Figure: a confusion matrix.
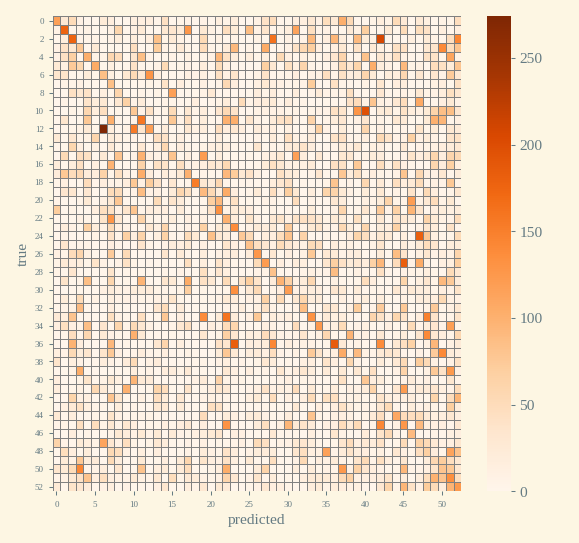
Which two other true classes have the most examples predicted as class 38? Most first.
35, 51
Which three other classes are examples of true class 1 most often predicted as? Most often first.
17, 31, 25
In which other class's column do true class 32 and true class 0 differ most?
37
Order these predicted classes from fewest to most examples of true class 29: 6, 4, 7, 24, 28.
6, 28, 24, 7, 4
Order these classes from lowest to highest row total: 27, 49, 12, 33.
49, 12, 27, 33
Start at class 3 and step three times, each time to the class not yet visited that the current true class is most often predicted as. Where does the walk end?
39
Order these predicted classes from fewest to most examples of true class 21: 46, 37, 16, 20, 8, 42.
8, 16, 20, 37, 42, 46
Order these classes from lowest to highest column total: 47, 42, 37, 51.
47, 37, 42, 51
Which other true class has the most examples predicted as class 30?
45
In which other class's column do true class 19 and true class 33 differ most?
48
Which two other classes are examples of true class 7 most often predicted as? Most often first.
33, 22
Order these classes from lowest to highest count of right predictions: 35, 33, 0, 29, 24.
35, 24, 29, 0, 33
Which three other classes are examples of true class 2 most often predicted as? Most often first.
42, 28, 52
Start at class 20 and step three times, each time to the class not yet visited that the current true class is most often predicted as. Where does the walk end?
51
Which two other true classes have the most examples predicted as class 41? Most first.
5, 9
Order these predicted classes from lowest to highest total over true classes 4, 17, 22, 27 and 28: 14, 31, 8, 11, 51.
14, 31, 8, 51, 11
